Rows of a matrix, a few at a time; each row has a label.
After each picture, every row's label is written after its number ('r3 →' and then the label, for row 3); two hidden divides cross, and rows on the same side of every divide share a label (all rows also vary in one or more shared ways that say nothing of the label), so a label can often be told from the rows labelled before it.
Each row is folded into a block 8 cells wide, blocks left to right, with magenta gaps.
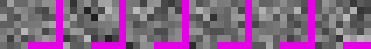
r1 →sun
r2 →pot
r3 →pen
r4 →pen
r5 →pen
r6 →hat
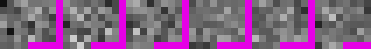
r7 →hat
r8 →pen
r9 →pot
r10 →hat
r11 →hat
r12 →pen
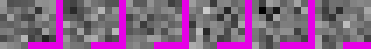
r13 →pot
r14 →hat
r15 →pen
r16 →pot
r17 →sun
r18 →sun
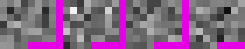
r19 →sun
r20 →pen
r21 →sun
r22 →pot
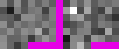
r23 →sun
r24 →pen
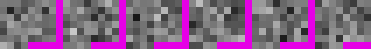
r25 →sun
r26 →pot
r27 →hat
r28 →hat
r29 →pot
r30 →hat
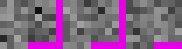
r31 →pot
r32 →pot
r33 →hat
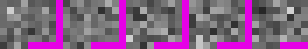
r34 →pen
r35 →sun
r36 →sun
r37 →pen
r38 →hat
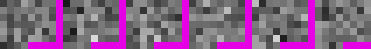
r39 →hat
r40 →hat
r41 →hat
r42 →hat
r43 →pot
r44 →sun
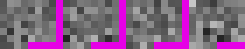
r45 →hat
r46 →pen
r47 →pen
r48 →pot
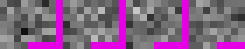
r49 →pen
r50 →hat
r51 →pen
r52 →hat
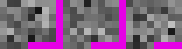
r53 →pot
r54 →sun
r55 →sun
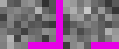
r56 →pen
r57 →pen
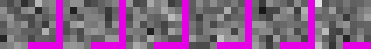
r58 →pot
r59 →sun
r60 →pen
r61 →hat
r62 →sun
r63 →pot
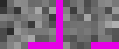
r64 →hat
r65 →sun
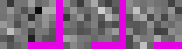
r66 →pot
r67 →pen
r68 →pen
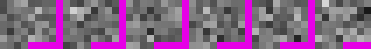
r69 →hat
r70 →pen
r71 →pot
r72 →pot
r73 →pen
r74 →hat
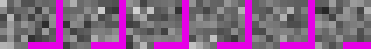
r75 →pot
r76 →hat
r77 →pen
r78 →pot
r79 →hat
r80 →sun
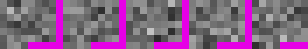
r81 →pen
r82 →pot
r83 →sun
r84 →sun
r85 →hat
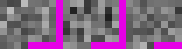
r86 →pen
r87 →sun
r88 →pen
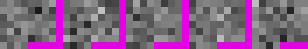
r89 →pot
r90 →hat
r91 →hat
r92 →hat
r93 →pot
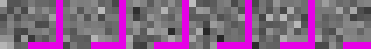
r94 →pot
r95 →hat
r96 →sun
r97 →pot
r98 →hat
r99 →hat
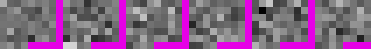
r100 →pot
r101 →pot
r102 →pen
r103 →hat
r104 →sun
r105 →pen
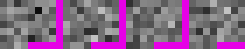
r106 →pot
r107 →pen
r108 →hat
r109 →hat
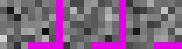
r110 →sun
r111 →pen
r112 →hat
